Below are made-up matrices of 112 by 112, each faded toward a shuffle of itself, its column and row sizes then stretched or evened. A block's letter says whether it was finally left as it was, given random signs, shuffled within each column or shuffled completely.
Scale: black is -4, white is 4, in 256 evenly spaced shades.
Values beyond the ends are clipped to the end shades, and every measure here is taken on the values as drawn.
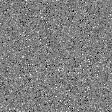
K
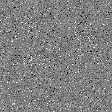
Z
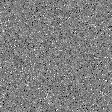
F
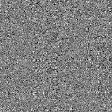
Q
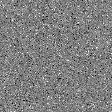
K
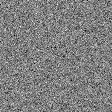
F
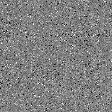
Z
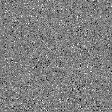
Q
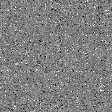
Z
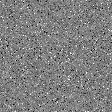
F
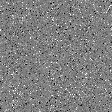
K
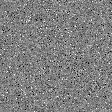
F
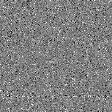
Z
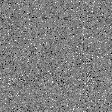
Z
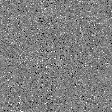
Z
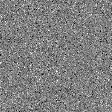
K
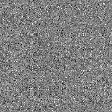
Q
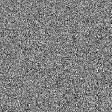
Q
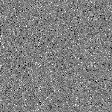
Q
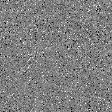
Z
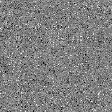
Q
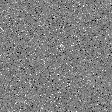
F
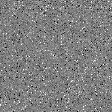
Q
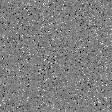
K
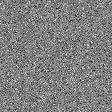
F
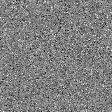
F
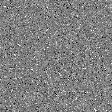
Z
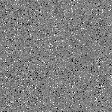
Q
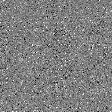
Q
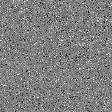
Z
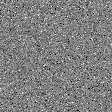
F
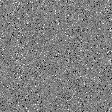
K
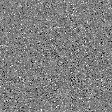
Z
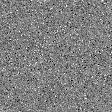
F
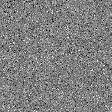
K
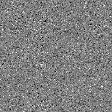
Q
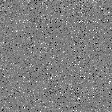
Z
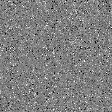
Z
